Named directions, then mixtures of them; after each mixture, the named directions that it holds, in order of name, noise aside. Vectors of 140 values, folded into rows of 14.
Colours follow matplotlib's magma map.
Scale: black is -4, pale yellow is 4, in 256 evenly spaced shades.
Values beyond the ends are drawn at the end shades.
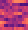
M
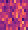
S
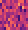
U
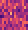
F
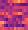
M.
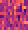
F, M, U.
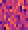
U.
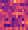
M, S.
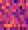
M, S, U.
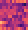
M, S.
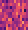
S, U.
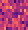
M, S, U.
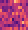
M, S.
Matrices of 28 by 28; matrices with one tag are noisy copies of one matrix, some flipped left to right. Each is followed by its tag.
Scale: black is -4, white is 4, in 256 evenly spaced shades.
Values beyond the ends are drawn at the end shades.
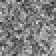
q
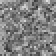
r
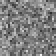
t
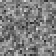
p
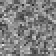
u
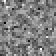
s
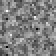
s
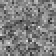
p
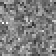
u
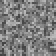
s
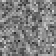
u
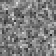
t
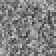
t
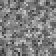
s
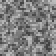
r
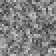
q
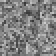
u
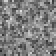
s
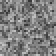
q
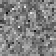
q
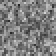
p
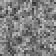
r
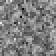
r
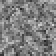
r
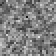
q
